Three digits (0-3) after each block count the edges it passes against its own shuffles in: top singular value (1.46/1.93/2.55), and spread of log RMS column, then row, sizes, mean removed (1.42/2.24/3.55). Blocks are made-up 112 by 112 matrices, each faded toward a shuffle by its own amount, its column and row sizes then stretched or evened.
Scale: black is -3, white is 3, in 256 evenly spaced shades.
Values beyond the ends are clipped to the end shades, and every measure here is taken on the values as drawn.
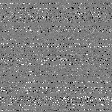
0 0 3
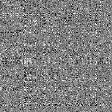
2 2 2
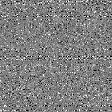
2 0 2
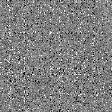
1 2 1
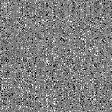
2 2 1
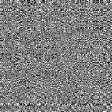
3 1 2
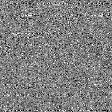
2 0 2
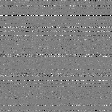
3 0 3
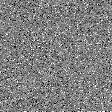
0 0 1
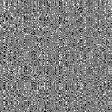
3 2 0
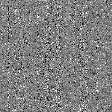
1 2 0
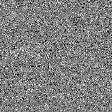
1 0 2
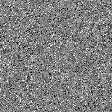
1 1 0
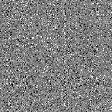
2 1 1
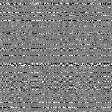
3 0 3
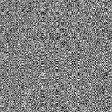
3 2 1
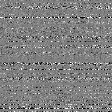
1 0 3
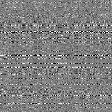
3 0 3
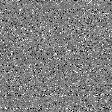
0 0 2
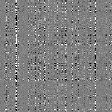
3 3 2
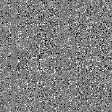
0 2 1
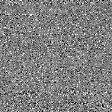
1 0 2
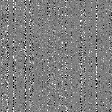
2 3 0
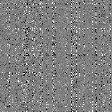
2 3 2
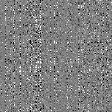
2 3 1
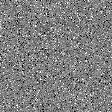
0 1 0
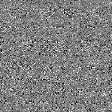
1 1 2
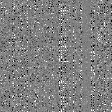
1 3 1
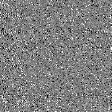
1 2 1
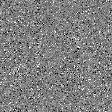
0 1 1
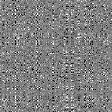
3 2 2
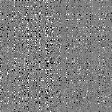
1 3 2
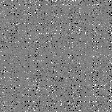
0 2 2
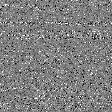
0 0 2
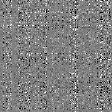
1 3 2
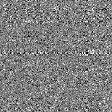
2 1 2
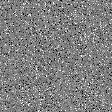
0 1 0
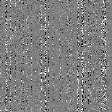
1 3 1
